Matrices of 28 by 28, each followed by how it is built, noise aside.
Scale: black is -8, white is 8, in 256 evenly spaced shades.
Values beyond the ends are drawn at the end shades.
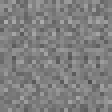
repeating columns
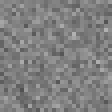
Toeplitz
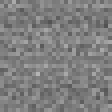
repeating columns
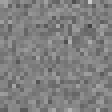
low rank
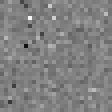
sparse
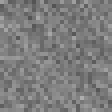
Toeplitz
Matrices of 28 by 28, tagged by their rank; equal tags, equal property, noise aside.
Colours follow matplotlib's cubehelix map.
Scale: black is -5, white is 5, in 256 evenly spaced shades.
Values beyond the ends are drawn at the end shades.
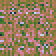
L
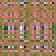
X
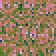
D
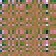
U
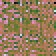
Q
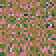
D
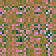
Q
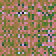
Q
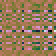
U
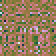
L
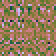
Q
